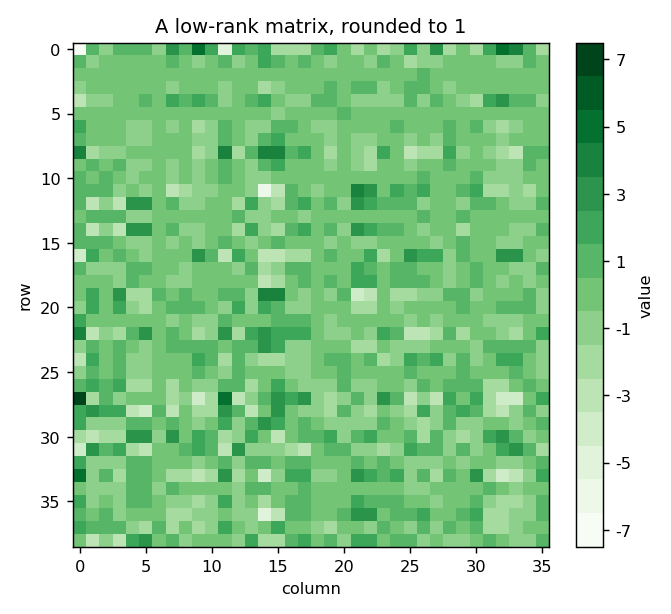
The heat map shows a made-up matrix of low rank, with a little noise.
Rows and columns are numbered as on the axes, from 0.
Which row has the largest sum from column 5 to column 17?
22
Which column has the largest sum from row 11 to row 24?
21
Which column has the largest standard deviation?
0
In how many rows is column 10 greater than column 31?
8
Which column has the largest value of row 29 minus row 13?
14
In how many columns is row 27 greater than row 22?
13
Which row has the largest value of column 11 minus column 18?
27
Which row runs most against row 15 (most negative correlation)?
30
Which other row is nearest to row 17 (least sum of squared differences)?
18
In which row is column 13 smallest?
28
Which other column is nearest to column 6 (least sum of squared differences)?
20
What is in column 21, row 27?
1
